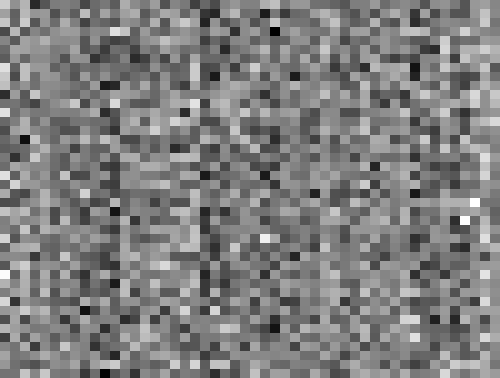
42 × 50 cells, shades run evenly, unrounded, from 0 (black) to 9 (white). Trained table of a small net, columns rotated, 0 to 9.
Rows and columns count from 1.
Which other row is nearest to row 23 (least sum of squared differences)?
17
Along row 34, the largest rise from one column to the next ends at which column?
49
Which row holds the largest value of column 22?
35
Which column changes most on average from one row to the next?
1
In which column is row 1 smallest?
4
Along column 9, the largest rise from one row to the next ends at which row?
36
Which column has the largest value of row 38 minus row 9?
42
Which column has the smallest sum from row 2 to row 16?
21
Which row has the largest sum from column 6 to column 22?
41
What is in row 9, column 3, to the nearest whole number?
7
